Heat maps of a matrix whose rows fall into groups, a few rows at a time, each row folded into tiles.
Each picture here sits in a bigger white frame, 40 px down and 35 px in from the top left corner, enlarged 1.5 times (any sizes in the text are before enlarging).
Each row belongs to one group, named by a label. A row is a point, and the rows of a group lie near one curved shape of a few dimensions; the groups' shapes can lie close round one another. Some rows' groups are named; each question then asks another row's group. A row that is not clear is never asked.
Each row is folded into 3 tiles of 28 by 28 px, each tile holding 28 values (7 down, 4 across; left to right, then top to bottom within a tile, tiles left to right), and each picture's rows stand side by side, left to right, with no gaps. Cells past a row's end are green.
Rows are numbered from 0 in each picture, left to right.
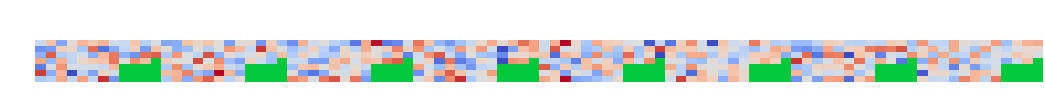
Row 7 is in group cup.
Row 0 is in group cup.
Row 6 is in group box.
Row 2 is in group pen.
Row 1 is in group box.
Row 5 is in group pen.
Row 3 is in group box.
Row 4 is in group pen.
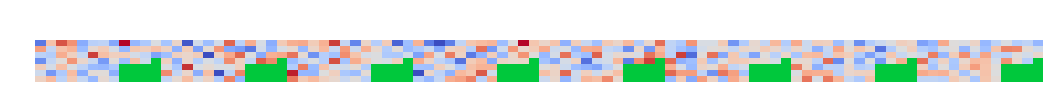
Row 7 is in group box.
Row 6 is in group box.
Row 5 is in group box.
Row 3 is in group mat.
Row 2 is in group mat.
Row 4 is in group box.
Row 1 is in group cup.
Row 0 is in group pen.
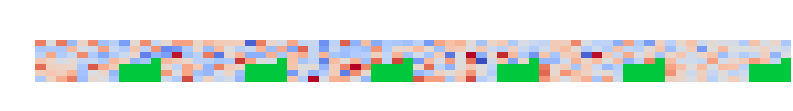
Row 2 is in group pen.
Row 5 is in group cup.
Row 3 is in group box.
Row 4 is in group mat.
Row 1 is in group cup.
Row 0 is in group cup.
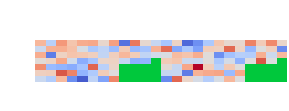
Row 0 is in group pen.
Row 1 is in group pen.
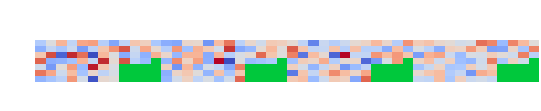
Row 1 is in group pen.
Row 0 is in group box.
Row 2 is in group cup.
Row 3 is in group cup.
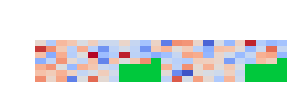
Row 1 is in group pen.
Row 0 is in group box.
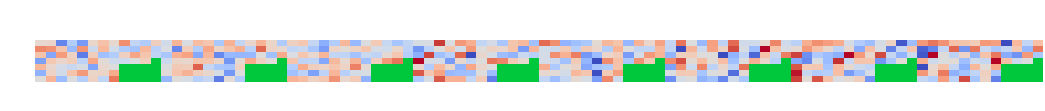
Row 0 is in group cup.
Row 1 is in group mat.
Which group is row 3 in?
cup
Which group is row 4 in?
box
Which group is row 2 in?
pen
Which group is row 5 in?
mat
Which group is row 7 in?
cup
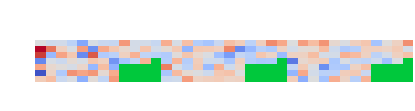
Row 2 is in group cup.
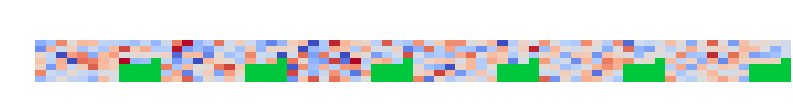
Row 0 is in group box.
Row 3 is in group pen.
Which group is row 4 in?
pen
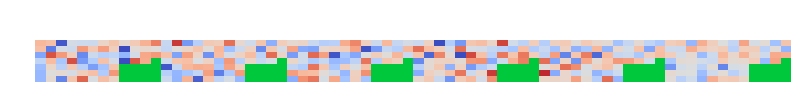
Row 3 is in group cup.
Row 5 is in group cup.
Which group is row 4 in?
cup
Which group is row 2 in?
cup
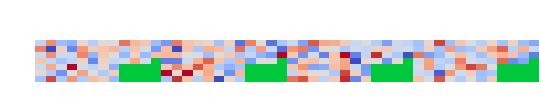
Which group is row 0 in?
pen
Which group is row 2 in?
box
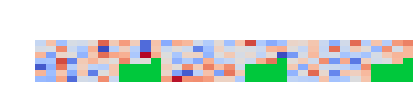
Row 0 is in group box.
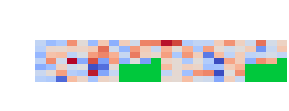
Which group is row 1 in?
box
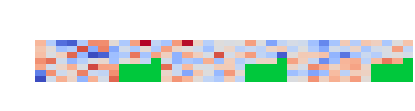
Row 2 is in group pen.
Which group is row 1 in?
pen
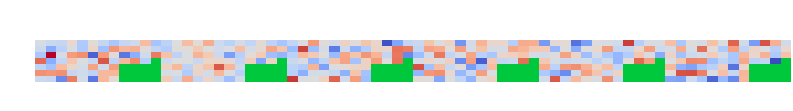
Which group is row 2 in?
pen
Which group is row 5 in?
pen
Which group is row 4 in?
pen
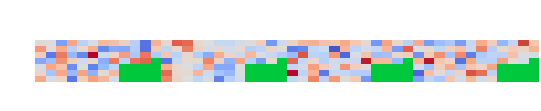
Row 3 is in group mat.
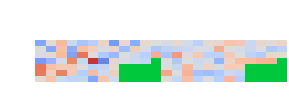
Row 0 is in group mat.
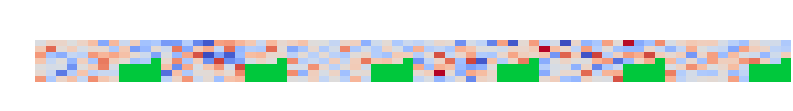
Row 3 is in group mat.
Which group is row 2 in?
cup
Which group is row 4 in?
cup
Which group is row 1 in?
pen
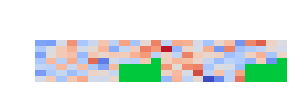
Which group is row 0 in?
pen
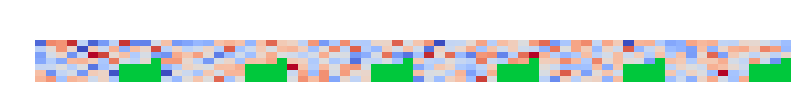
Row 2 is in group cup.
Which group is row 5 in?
box
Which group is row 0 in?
pen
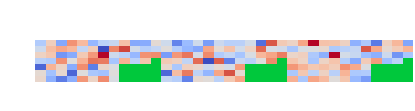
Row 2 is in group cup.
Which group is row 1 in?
mat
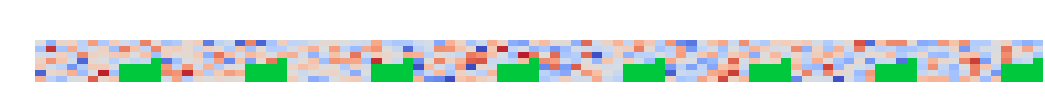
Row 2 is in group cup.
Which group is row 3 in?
cup
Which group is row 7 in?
box
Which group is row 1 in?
mat
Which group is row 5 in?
mat
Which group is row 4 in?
mat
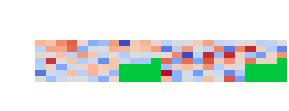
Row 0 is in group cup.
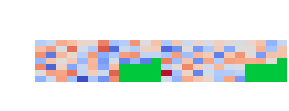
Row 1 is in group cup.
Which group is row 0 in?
pen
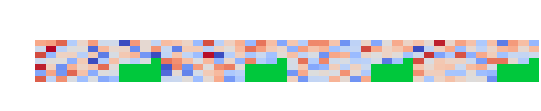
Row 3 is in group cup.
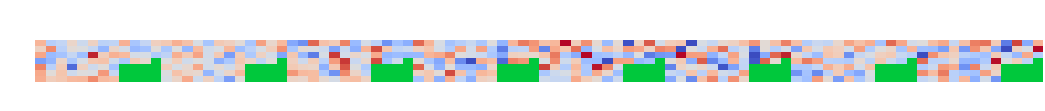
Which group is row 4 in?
cup
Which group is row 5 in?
box
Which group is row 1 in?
cup
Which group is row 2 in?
box
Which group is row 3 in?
box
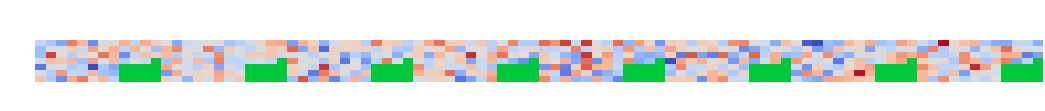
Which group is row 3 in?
pen
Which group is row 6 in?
mat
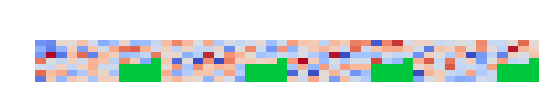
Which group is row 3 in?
mat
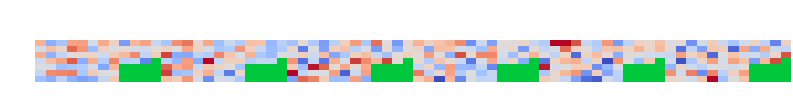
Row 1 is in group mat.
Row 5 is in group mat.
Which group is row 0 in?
pen
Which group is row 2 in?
cup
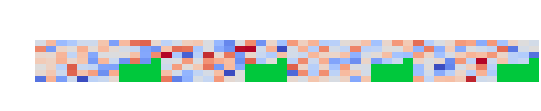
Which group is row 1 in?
cup
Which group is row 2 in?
cup
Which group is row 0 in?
pen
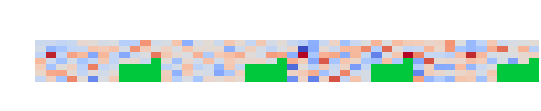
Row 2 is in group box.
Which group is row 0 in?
box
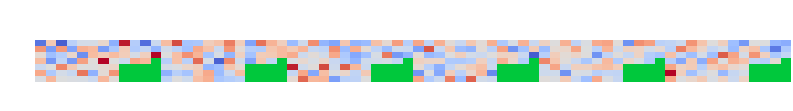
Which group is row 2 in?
cup
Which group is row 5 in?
mat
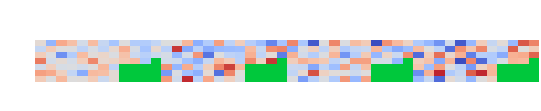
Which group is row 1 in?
pen
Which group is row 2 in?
pen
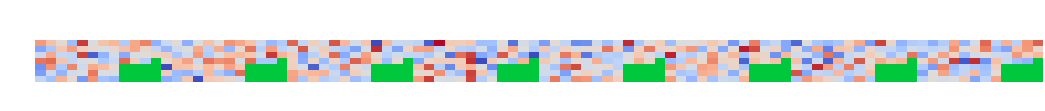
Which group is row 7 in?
pen
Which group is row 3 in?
box
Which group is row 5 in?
cup
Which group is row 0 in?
mat
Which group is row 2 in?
pen
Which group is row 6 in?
cup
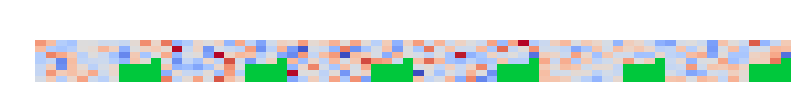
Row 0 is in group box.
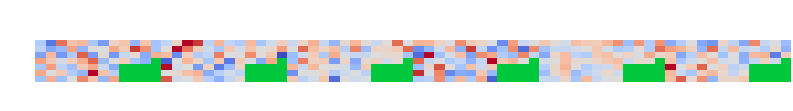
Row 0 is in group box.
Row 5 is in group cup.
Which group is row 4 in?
cup
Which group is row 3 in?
cup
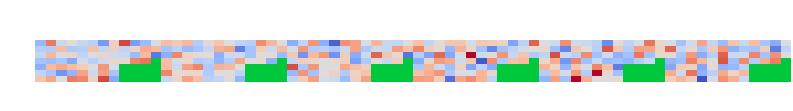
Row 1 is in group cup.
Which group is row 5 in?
box
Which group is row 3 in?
box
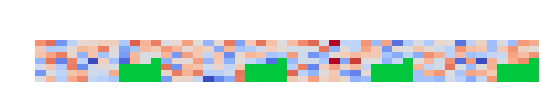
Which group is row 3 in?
mat
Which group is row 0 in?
box
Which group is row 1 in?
pen
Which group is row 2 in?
mat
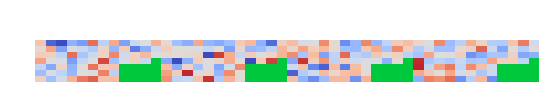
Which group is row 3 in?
cup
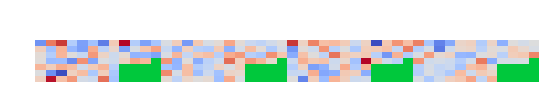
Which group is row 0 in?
pen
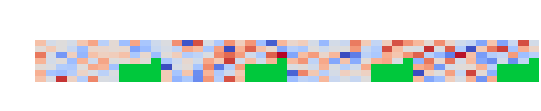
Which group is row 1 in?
cup
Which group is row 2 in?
mat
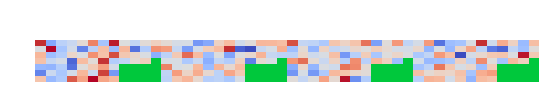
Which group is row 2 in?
mat
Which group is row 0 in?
mat
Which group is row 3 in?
cup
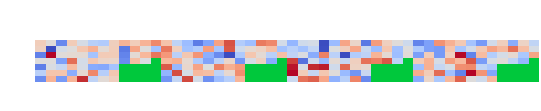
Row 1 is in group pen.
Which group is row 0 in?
box
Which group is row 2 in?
cup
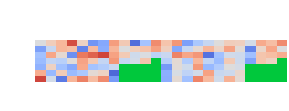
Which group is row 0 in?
pen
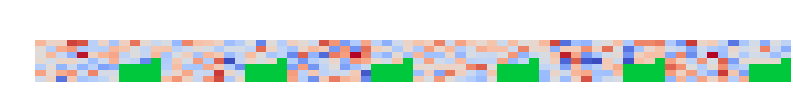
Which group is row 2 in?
pen
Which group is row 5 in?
box
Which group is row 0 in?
pen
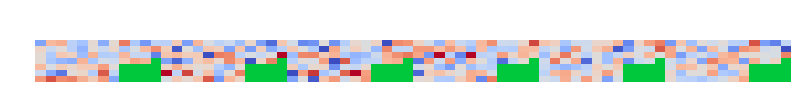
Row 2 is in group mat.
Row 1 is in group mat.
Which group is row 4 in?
cup
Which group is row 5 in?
cup
